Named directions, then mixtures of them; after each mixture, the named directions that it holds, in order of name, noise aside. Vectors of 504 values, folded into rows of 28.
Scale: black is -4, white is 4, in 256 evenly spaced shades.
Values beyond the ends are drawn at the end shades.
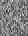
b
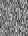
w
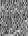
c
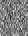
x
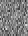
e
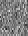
e, w.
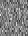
w.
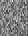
b.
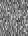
e, w.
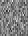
b.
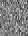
w.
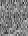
c.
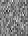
b.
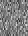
e, w.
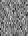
x.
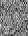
c, w.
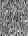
b, c.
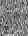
c, e.
